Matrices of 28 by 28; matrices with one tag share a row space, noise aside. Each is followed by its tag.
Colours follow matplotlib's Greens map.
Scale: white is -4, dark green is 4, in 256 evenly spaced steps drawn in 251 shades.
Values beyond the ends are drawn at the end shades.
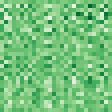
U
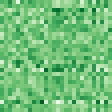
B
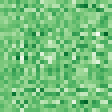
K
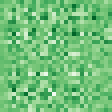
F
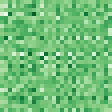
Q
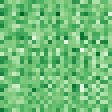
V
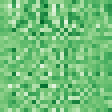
F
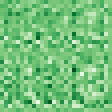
U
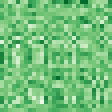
B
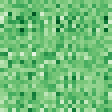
Q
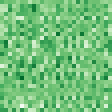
Q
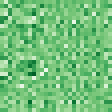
Q
